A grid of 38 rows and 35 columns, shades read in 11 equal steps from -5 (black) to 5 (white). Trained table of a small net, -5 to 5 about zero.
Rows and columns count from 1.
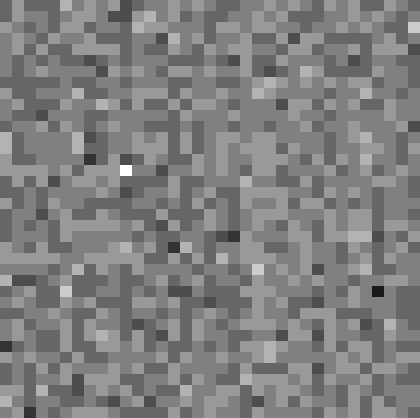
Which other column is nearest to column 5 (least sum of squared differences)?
27
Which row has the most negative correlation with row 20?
7
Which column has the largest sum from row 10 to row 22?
31
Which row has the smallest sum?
6
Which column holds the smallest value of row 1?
11
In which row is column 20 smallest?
22
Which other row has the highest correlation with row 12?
34
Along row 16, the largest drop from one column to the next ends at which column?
12
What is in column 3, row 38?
-3
